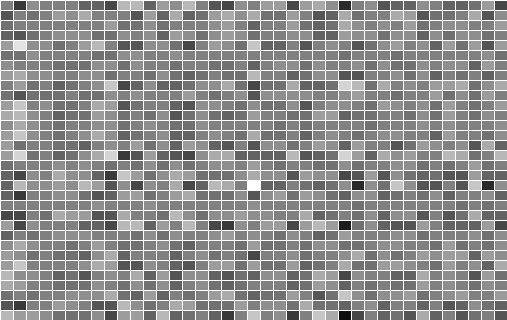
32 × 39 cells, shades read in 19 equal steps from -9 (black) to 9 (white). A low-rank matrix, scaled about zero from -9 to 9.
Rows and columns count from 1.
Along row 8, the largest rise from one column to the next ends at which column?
20
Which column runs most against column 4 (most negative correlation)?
34
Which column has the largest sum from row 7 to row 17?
2
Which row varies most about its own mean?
19
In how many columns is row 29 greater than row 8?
13
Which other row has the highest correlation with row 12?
29
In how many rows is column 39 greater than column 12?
13
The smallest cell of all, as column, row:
27, 32
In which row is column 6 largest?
22
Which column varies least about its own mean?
4
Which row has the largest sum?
16
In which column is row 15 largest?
38
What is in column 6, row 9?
-1
